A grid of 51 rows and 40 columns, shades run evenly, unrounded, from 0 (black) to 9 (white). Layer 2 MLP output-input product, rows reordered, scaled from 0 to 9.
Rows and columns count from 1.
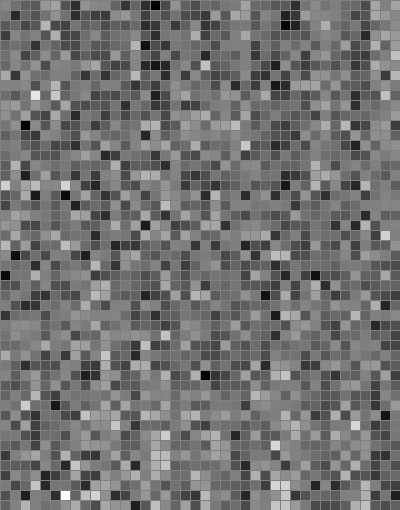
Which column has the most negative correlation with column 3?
33
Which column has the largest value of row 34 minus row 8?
17
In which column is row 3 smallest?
29
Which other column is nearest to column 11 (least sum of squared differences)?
37
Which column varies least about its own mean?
18
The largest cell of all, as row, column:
50, 7
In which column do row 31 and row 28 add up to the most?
9
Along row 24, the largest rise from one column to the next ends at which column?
39
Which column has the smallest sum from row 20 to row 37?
28
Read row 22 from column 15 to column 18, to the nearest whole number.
6 3 2 4
